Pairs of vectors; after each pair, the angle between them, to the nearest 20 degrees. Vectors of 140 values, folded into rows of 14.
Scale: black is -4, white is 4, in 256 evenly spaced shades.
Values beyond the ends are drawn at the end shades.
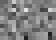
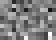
160 degrees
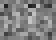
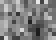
100 degrees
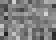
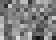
60 degrees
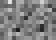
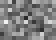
60 degrees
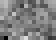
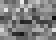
100 degrees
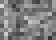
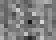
120 degrees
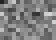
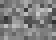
100 degrees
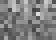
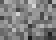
100 degrees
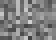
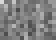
100 degrees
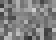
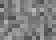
40 degrees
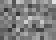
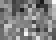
80 degrees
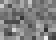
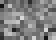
160 degrees
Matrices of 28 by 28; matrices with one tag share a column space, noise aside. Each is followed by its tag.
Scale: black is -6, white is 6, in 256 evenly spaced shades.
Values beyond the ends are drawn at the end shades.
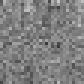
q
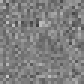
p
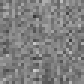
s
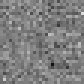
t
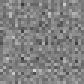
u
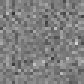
u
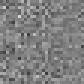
t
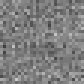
t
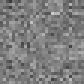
t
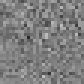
p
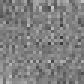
q
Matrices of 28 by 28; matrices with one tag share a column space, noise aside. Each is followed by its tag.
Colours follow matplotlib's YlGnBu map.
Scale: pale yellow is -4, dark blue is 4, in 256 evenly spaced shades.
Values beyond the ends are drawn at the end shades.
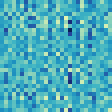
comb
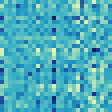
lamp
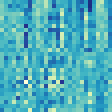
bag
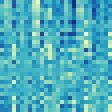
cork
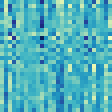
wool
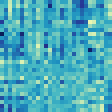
cork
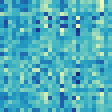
comb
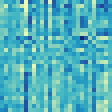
wool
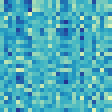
comb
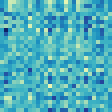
comb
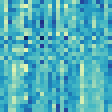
wool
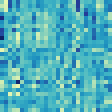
bag
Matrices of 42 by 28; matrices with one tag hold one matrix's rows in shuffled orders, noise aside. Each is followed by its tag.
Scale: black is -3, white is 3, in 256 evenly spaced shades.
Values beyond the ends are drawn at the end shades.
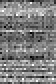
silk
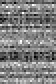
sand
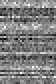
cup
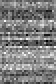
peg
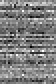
silk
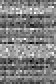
silk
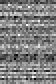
sand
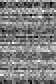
cup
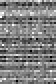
cup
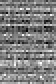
peg
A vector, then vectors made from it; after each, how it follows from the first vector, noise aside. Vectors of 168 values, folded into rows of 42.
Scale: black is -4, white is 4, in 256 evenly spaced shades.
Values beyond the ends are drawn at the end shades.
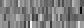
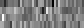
reversed, negated.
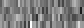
copied.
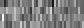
reversed, negated.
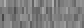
reversed, shrunk.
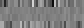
reversed, negated, partly zeroed.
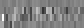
reversed, negated, partly zeroed.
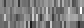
negated.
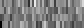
wrapped around.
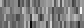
negated.
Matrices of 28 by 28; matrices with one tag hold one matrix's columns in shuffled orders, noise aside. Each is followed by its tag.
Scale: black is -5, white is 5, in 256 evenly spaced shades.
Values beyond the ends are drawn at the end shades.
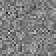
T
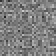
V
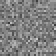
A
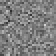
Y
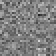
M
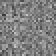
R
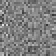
Y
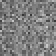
R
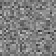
T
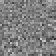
A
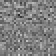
M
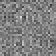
V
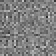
V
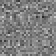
V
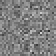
T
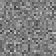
T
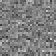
A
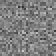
T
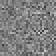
T
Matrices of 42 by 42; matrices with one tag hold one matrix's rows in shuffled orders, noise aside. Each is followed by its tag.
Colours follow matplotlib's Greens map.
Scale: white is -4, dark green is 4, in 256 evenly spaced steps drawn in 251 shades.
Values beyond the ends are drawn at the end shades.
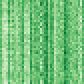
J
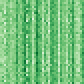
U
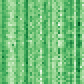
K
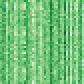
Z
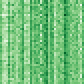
J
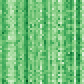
K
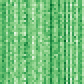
Z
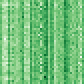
J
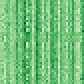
U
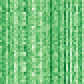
Z
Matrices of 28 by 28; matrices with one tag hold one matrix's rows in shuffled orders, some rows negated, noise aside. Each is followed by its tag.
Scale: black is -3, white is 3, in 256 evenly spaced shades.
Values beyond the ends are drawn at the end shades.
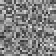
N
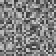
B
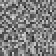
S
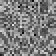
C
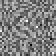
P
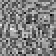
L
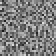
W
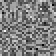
L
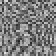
P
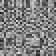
B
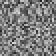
P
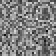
L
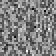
S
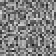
W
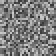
C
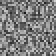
W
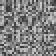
N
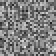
C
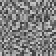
P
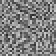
P
